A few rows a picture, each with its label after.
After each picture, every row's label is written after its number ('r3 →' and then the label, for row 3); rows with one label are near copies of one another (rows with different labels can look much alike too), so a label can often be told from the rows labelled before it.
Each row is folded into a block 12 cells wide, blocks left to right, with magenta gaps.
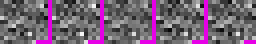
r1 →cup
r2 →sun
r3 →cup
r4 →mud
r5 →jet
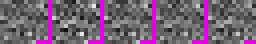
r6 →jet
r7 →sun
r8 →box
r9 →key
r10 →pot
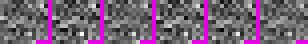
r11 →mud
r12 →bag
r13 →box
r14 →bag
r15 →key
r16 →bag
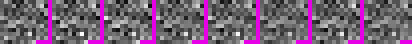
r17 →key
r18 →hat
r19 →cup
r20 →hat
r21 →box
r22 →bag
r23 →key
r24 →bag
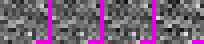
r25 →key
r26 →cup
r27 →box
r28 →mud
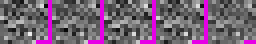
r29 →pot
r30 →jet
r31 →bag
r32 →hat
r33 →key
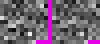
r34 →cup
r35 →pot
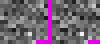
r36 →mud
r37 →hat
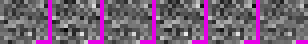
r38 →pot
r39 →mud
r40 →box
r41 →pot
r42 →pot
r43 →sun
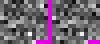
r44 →box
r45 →pot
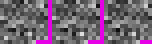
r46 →jet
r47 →jet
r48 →box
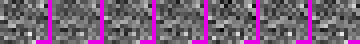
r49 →box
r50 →mud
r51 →mud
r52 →pot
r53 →key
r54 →bag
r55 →sun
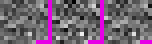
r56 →bag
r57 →key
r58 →cup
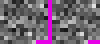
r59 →mud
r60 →sun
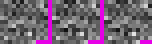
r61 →key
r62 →mud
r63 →jet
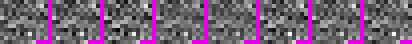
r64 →bag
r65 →jet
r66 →bag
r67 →box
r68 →key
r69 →hat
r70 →sun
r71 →hat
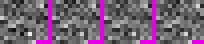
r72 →cup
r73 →bag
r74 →cup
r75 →sun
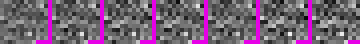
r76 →pot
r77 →box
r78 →bag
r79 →sun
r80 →mud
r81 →cup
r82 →pot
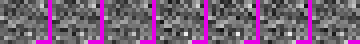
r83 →mud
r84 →jet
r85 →pot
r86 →hat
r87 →bag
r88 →pot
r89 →jet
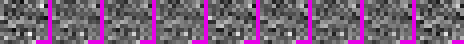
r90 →box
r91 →box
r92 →pot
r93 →pot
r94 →cup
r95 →key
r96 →bag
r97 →hat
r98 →bag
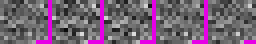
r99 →mud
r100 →mud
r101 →cup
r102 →hat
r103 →sun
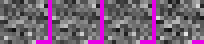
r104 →jet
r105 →cup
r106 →jet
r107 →cup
